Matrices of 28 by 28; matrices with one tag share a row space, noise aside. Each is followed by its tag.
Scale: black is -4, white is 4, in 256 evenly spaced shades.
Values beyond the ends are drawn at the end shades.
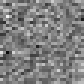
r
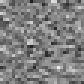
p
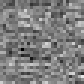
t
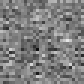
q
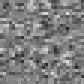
p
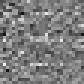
r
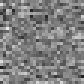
r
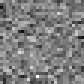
r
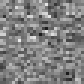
p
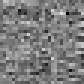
t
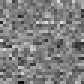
r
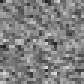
p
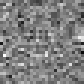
r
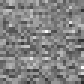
t
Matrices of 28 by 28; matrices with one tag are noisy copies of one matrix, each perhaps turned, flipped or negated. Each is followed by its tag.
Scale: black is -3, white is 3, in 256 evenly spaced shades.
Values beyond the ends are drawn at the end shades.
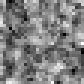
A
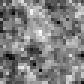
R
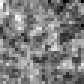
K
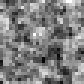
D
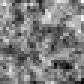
K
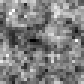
R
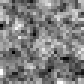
A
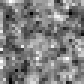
A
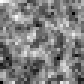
K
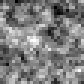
R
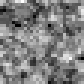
A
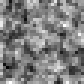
A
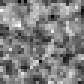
A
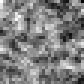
K
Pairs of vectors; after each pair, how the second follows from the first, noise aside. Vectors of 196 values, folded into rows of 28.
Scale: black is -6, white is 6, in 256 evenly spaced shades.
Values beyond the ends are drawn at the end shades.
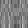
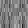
negated.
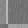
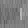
reversed, partly zeroed.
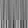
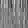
reversed, negated.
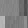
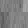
reversed, shrunk.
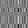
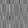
reversed, shrunk.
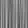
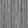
reversed, negated, shrunk.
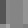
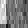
negated, scaled up.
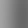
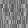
shuffled.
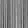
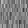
shuffled.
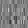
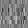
negated.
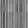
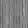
reversed, negated, shrunk.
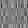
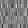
negated.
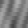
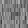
shuffled.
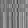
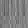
reversed, negated, shrunk.
